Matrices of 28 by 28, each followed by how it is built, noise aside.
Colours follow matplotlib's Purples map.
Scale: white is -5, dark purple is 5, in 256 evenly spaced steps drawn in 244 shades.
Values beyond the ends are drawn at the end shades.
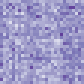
blocks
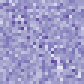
banded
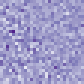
lower triangular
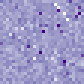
sparse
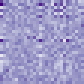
low rank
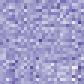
low rank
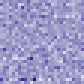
uneven rows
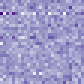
uneven rows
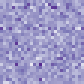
uneven rows
